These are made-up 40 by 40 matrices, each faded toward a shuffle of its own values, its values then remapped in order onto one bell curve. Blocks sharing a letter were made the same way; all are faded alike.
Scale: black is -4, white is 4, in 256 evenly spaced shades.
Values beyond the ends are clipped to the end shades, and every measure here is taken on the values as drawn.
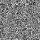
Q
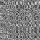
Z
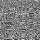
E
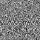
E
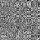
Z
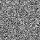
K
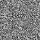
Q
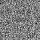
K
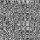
Z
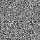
Q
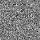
Q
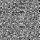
E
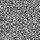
E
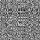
Z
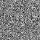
Q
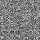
K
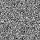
K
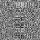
Z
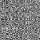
E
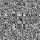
E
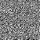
Q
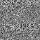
Q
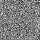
Q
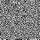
Q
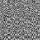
Z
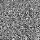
Q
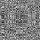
Z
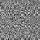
Z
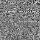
Q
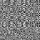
Z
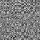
Z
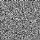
Q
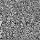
Q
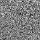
Q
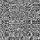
Z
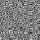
E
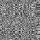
Z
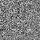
Q
